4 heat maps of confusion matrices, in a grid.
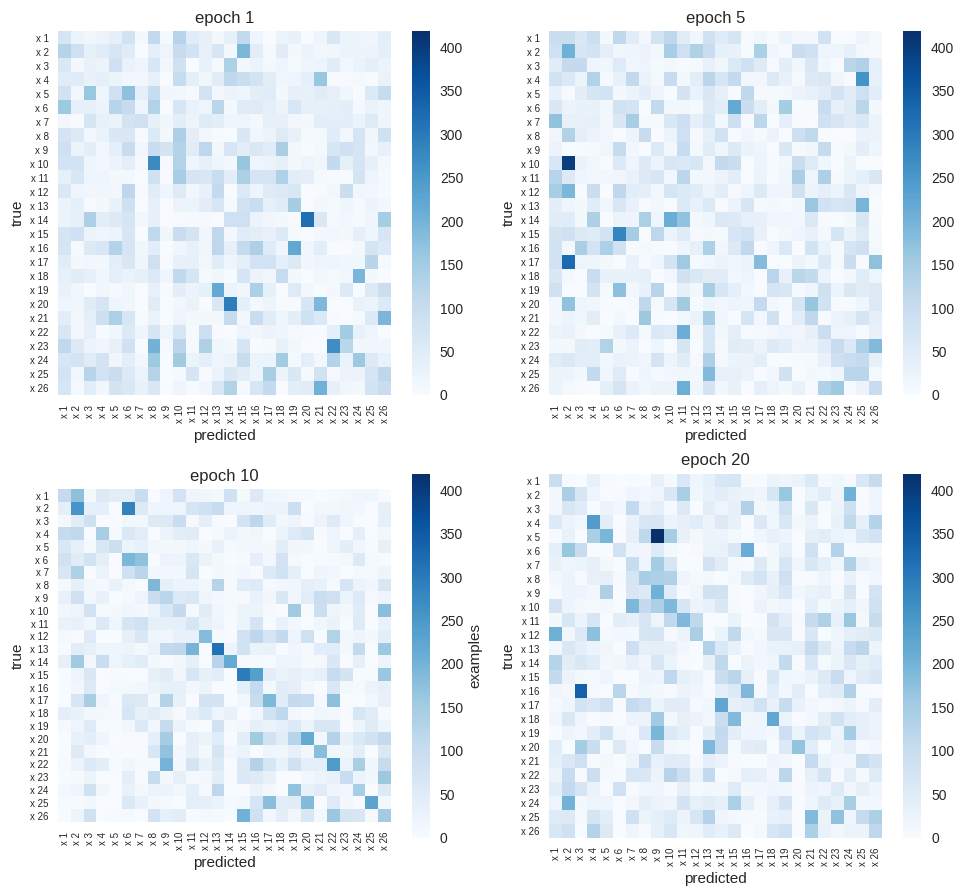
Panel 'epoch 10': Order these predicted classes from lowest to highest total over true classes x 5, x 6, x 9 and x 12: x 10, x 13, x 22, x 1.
x 13, x 10, x 1, x 22
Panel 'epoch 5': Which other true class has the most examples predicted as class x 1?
x 7
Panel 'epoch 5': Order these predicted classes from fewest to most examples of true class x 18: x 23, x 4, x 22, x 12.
x 23, x 22, x 12, x 4
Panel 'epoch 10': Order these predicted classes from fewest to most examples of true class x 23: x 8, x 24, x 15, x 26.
x 24, x 15, x 8, x 26
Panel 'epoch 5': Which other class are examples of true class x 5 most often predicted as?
x 16
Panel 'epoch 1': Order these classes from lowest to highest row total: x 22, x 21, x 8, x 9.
x 22, x 8, x 21, x 9
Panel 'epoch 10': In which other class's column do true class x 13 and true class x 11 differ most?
x 26
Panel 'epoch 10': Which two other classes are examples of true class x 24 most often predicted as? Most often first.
x 19, x 13
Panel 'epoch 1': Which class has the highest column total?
x 8
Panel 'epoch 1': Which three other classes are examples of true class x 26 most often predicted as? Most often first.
x 21, x 14, x 17
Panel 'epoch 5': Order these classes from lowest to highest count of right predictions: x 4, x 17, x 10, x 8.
x 10, x 8, x 4, x 17
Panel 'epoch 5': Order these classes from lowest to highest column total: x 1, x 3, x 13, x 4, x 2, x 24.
x 3, x 24, x 4, x 1, x 13, x 2
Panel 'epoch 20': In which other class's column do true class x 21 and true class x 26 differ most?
x 4
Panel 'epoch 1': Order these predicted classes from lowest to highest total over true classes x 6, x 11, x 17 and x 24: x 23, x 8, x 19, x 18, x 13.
x 23, x 19, x 13, x 18, x 8
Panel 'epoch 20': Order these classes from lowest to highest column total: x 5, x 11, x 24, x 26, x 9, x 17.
x 17, x 5, x 11, x 26, x 24, x 9
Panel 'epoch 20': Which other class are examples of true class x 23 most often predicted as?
x 2
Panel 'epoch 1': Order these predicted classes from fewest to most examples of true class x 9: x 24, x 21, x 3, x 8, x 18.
x 21, x 3, x 24, x 8, x 18
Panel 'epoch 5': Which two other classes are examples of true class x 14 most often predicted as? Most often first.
x 10, x 11
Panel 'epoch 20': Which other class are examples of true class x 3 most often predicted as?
x 16
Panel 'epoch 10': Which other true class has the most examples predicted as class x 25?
x 20
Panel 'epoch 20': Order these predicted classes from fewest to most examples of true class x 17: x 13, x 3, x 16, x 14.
x 13, x 16, x 3, x 14
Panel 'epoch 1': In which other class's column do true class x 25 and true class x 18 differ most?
x 24
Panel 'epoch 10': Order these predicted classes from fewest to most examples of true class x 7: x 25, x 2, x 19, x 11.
x 25, x 19, x 11, x 2
